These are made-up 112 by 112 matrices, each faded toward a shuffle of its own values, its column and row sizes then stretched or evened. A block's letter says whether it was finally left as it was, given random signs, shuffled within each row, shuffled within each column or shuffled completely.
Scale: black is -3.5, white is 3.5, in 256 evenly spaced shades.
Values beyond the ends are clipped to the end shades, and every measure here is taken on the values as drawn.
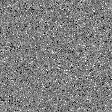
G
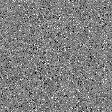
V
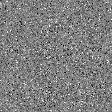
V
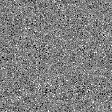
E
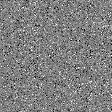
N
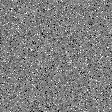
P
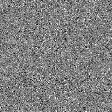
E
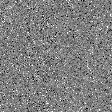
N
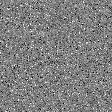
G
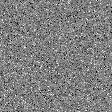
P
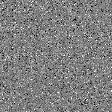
V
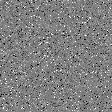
G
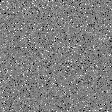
G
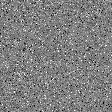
P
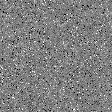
N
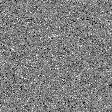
G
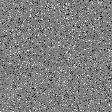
N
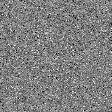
V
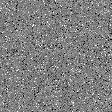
N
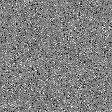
N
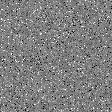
G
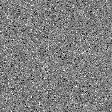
N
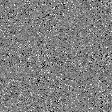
V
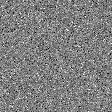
P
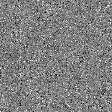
V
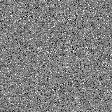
G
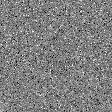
P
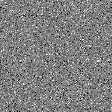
E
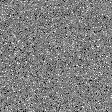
P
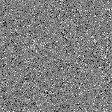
V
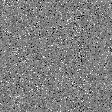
N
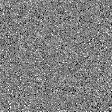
E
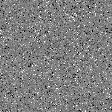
N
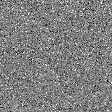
G
